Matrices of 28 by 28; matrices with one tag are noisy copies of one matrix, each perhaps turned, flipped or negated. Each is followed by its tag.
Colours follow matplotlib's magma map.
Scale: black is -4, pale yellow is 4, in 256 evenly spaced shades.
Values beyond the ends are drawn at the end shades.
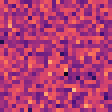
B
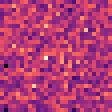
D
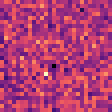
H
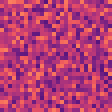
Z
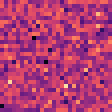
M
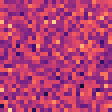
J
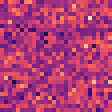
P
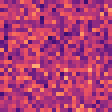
B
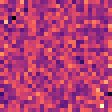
P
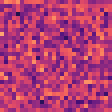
H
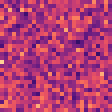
P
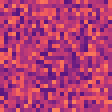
H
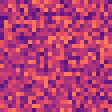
B
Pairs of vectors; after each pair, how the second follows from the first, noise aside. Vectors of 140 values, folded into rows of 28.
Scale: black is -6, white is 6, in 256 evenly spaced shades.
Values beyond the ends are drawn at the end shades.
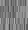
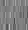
negated, partly zeroed.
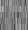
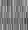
reversed, negated.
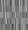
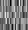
scaled up.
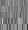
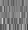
sign-scrambled.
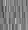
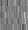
reversed, negated, partly zeroed.
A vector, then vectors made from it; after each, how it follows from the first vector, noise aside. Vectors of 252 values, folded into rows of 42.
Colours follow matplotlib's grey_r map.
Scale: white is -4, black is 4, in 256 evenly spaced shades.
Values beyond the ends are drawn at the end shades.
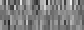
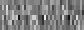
wrapped around, negated.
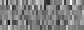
sign-scrambled.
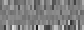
reversed, partly zeroed.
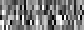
wrapped around, scaled up.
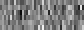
wrapped around, negated.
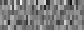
sign-scrambled.
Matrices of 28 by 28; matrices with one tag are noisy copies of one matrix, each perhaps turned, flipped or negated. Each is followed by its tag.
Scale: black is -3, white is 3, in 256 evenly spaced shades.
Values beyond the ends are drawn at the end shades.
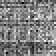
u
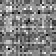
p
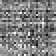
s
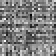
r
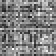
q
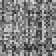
p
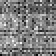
u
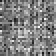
s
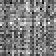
s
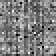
r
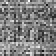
u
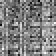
u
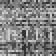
u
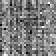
s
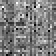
u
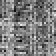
u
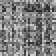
p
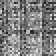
u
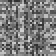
r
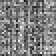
r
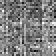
u
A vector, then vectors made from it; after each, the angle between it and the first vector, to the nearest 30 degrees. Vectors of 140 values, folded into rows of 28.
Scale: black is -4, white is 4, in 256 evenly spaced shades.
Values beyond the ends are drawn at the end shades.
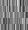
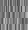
150 degrees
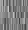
60 degrees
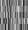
60 degrees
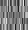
150 degrees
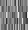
90 degrees
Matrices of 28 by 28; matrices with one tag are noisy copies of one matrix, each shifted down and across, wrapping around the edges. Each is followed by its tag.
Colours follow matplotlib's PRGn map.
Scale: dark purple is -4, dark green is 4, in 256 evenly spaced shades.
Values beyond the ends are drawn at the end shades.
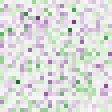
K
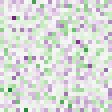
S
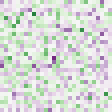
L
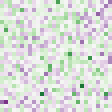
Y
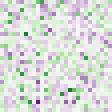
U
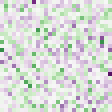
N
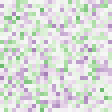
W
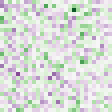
S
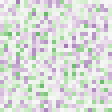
K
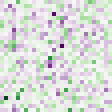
U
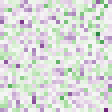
W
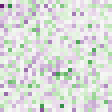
L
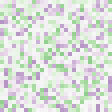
N
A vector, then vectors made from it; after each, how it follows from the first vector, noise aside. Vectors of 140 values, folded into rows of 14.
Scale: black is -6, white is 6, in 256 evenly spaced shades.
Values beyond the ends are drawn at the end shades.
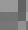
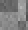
negated.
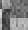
reversed, scaled up.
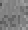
wrapped around, negated, partly zeroed.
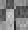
wrapped around, negated, scaled up.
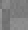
reversed, shrunk.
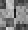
wrapped around, negated, scaled up.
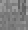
partly zeroed.
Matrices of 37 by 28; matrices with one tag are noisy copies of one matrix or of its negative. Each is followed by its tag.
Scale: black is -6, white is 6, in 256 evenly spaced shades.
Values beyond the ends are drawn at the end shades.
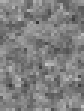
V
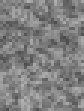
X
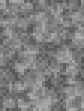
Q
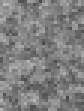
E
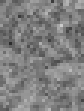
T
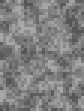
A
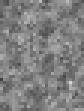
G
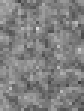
E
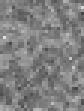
X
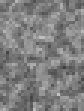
T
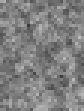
Q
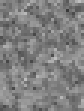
X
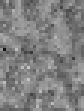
A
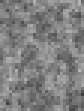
Q
